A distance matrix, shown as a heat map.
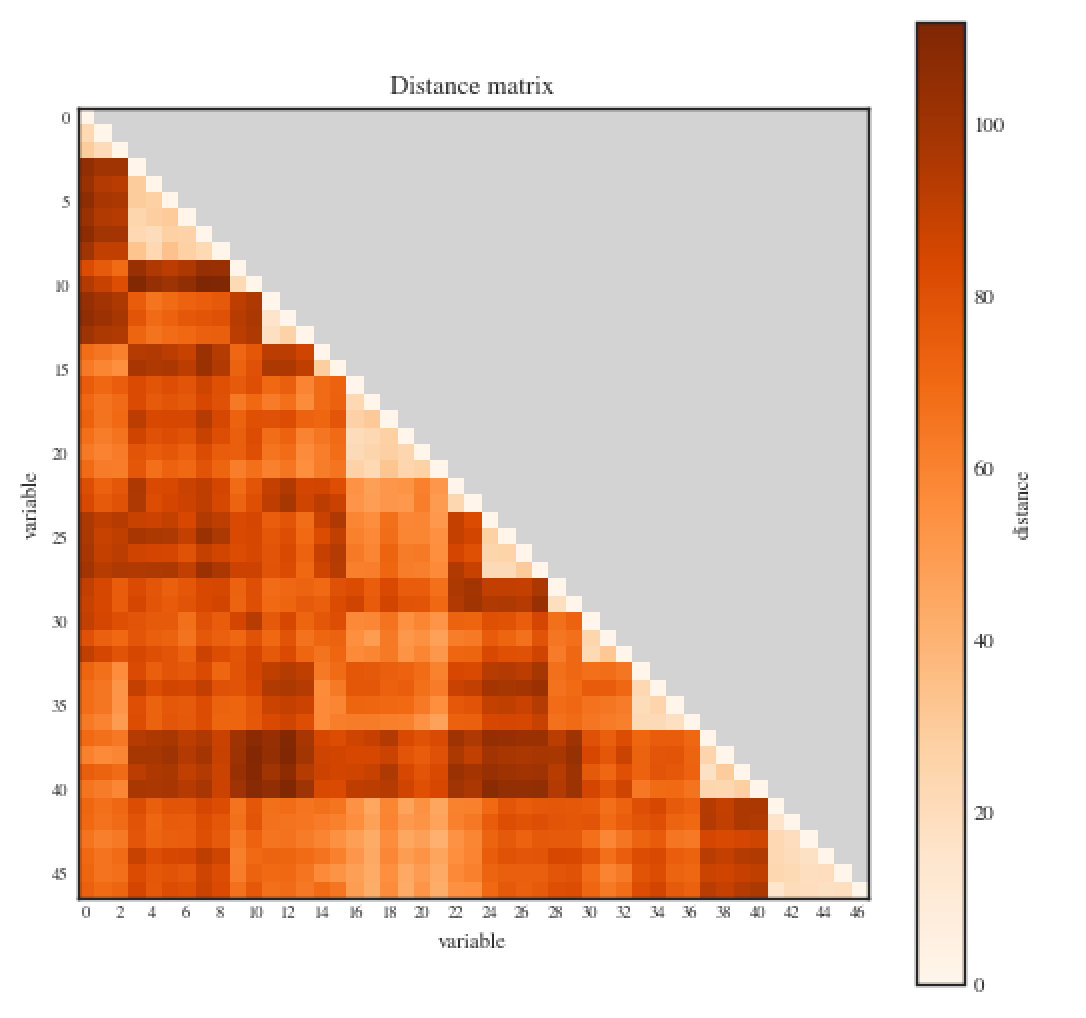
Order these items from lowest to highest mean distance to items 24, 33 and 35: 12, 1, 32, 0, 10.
32, 1, 0, 10, 12
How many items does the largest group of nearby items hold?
6
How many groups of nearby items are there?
13
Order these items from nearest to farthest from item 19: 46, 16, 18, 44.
16, 18, 46, 44
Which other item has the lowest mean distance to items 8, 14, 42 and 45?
43
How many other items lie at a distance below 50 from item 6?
5
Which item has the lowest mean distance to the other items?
21
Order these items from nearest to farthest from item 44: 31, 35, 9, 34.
9, 31, 35, 34
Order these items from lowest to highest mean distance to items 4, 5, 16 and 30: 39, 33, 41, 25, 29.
41, 33, 29, 25, 39
